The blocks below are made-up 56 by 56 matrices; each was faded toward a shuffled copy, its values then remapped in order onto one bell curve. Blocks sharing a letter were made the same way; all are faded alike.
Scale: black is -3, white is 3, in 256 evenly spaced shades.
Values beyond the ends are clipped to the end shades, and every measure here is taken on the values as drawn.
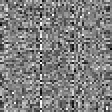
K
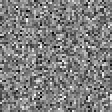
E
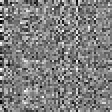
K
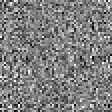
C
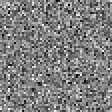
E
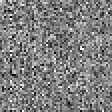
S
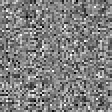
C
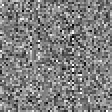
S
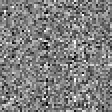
E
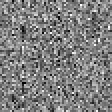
S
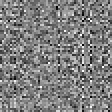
K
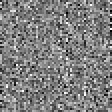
S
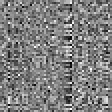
K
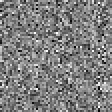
S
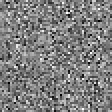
S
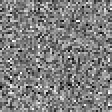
E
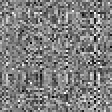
K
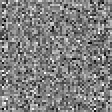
S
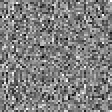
C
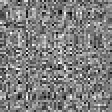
K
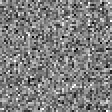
S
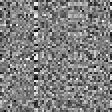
K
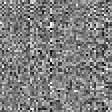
K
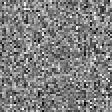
S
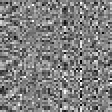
K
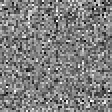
E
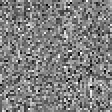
S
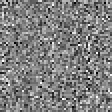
E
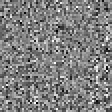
E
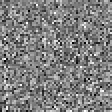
E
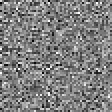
C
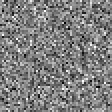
S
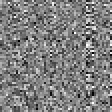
K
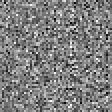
S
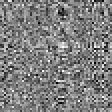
C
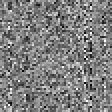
S
